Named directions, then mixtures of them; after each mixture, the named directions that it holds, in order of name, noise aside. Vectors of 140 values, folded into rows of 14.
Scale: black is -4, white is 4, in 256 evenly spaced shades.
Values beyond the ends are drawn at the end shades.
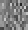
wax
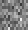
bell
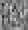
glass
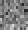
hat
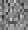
bell, glass, hat.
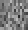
wax.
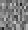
wax.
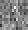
glass, hat, wax.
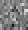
glass, hat.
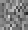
bell, hat, wax.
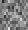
bell.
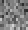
hat.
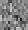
bell, glass, wax.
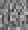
bell, glass, wax.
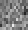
glass, hat, wax.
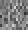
glass, hat, wax.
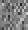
bell, wax.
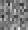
glass, hat, wax.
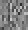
bell, glass, wax.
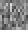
glass, wax.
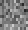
hat.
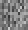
bell, glass.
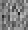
bell, glass.
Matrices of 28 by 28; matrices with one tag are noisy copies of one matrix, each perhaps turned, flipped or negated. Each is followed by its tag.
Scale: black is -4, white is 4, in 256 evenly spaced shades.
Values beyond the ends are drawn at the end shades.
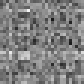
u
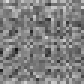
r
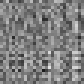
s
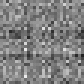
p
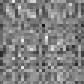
r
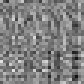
s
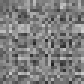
u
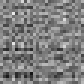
s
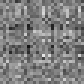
p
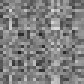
u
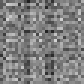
p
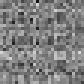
u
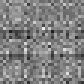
p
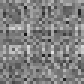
p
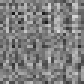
s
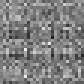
p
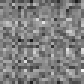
r
